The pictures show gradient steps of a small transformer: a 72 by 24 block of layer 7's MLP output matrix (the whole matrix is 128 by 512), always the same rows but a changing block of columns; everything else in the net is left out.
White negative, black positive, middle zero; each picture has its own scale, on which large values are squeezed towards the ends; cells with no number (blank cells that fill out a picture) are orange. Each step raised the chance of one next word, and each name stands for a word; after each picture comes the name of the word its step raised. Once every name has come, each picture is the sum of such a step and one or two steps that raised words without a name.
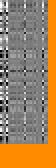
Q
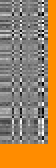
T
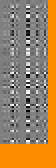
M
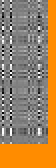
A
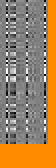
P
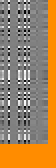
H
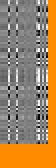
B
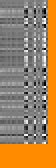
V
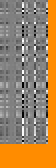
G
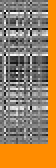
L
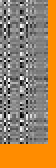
P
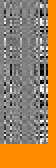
V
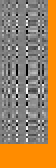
G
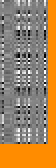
B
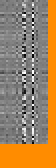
P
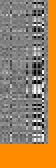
H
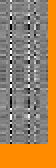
L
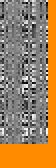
A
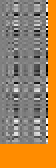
T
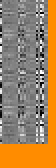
G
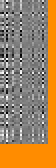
H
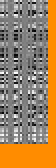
H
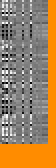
G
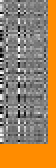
G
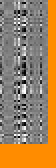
V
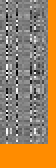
A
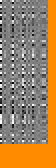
M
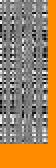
G
